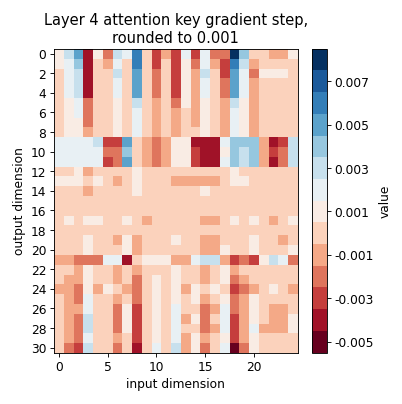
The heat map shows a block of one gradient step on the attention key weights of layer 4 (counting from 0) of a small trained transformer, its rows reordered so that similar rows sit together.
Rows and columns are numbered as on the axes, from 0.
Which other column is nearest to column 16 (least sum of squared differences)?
22
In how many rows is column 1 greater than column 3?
13
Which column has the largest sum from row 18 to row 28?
3
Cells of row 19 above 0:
4
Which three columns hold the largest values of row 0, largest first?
18, 8, 2
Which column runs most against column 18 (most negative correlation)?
10
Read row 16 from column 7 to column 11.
0 0 0 0 0
